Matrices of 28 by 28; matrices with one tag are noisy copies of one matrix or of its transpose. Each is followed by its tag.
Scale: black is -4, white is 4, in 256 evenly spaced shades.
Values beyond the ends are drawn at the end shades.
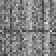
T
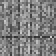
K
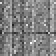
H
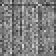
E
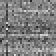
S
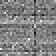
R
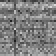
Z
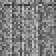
E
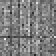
K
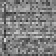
E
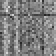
Z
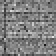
E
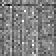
E
